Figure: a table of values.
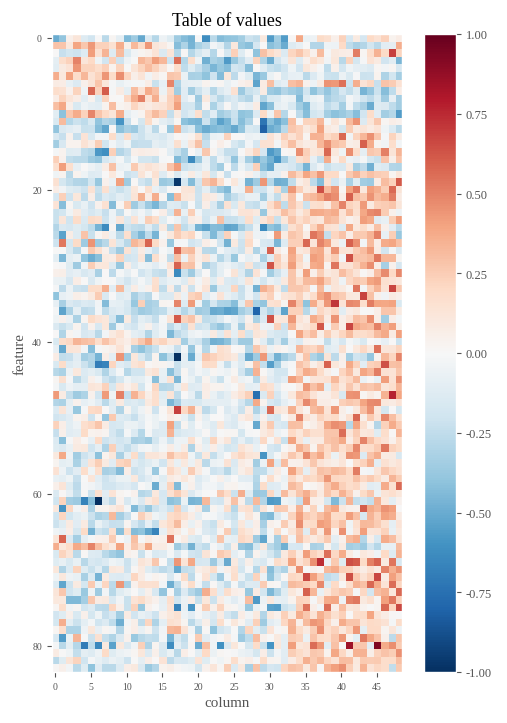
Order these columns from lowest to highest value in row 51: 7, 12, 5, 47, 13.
12, 13, 7, 5, 47
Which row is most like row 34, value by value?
14
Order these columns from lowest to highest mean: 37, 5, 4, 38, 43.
4, 5, 43, 38, 37
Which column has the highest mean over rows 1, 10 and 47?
9
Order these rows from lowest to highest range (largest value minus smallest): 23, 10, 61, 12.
23, 10, 12, 61
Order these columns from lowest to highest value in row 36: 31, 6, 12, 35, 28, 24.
28, 24, 12, 35, 31, 6
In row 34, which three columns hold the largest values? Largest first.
43, 38, 37
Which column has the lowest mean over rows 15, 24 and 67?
31
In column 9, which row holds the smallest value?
11
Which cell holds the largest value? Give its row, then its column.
80, 45
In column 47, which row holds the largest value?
47
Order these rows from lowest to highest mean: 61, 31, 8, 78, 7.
61, 7, 8, 31, 78
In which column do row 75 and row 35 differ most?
17
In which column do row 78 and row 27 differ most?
16
